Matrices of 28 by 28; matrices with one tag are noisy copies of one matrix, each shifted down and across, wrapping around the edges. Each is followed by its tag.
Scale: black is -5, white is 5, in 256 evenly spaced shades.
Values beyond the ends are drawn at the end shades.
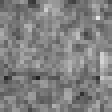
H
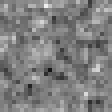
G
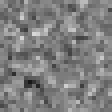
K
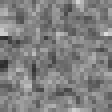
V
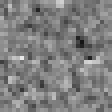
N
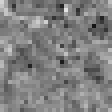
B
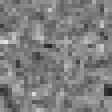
K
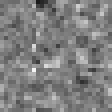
K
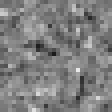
G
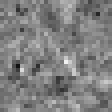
B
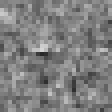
V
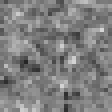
G
